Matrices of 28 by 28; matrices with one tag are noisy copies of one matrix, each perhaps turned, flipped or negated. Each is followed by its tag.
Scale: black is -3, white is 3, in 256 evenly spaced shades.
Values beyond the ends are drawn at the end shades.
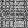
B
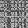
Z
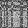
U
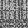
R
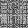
B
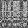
U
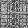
B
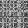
Z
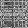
B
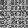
Z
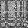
U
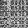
Z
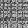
Z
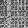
Z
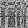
U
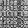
Z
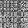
Z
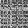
Z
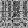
U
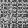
Z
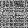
B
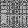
B
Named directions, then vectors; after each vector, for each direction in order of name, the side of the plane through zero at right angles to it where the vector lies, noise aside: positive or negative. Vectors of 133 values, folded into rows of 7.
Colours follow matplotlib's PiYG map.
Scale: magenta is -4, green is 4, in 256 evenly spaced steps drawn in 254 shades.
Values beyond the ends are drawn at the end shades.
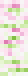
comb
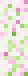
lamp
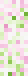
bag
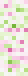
positive, positive, negative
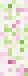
negative, negative, positive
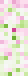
positive, positive, positive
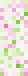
positive, negative, negative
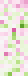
positive, positive, positive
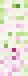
negative, negative, negative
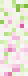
negative, negative, negative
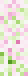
positive, positive, negative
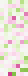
negative, positive, negative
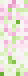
positive, positive, negative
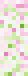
positive, positive, positive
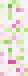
negative, negative, positive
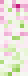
positive, positive, positive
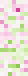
positive, negative, positive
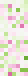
negative, positive, negative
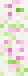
positive, positive, negative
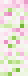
positive, positive, positive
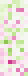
negative, negative, positive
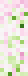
positive, positive, positive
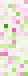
negative, positive, positive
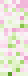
positive, positive, positive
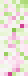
negative, negative, negative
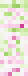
negative, negative, negative
